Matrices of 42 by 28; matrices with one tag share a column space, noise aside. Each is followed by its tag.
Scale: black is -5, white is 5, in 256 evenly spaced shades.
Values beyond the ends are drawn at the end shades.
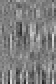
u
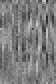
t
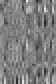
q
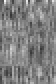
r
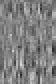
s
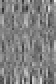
q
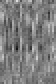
t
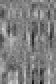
u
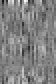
r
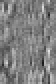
s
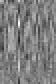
t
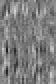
s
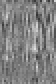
t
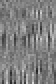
u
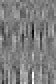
u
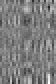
q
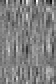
r
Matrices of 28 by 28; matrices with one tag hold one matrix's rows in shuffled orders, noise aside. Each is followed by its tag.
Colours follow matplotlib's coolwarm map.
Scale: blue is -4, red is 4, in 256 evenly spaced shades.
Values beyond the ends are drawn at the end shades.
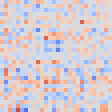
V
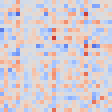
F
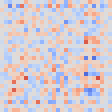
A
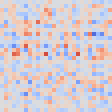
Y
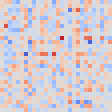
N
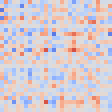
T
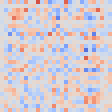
A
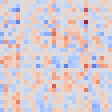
F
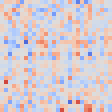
N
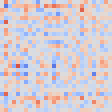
V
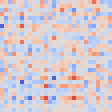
T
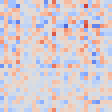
F
